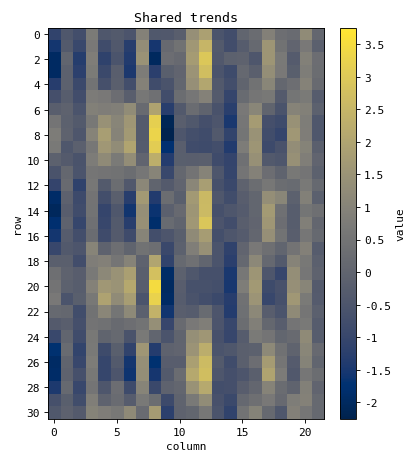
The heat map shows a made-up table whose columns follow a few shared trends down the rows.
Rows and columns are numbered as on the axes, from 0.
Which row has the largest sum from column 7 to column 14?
2
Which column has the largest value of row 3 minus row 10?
12
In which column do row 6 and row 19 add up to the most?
8
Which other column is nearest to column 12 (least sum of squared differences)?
11
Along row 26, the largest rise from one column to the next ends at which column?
7
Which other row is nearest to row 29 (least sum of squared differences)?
17
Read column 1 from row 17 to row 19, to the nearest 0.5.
-0.5 0 0
